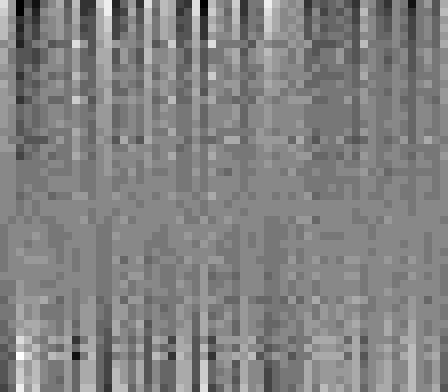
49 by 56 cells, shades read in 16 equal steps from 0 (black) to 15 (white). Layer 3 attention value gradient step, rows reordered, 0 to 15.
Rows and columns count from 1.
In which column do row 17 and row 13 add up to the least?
3
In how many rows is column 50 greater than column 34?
18
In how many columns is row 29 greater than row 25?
20
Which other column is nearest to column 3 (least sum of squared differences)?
52
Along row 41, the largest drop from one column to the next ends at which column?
19
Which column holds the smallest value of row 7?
5
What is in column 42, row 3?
6
